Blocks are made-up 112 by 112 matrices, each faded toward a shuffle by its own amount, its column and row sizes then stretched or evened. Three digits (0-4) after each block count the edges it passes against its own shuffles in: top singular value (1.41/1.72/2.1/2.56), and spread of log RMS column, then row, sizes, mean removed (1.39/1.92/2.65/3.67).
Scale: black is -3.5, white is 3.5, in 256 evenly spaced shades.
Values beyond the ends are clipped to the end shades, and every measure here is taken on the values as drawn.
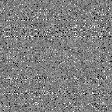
3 1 3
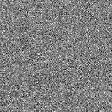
3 1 0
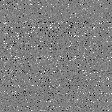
0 1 3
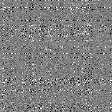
0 3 4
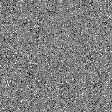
2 1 0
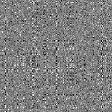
4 3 1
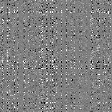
3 4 3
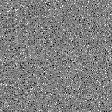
3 0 0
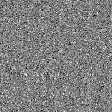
2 0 0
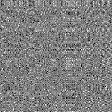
4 1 1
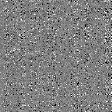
2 3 2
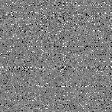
2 1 3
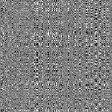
4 4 2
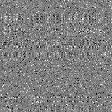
4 0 2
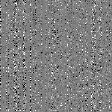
0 4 1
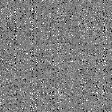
1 3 2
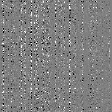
2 4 2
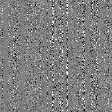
2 4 0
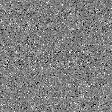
0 0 2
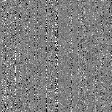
1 4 0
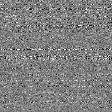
2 0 4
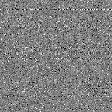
3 0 2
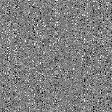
2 3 0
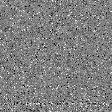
2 1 2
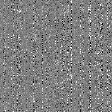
0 4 1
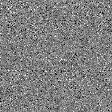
2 1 1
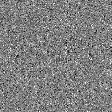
1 1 0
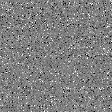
1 1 2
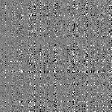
2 4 3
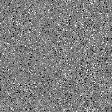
2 2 0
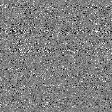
1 1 3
